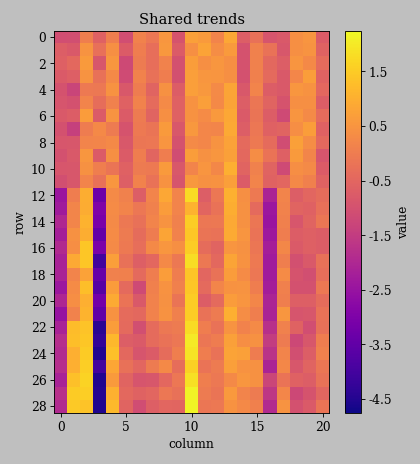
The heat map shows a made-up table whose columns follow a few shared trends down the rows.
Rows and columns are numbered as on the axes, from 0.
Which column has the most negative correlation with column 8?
4
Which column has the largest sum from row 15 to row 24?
10
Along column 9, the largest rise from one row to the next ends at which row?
12
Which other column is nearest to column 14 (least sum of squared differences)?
17
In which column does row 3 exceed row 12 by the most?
3
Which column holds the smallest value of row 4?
1
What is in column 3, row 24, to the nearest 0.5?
-4.5
